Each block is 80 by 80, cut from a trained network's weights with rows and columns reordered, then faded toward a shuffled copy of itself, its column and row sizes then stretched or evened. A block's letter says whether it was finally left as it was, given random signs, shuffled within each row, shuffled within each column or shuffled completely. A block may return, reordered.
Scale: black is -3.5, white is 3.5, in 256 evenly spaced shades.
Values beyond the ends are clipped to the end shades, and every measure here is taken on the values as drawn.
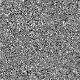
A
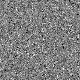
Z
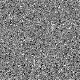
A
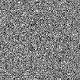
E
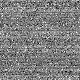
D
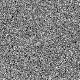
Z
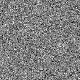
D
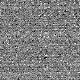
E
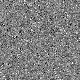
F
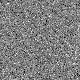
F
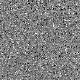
A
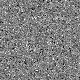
F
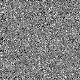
A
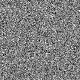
Z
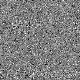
D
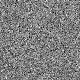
F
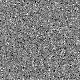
F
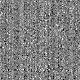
E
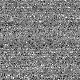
D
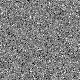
F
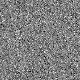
Z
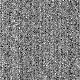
Z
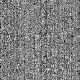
E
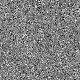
F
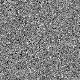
Z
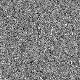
D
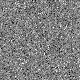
F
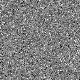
Z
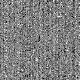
E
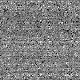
E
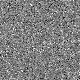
F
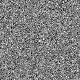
F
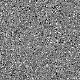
A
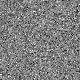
F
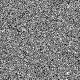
F
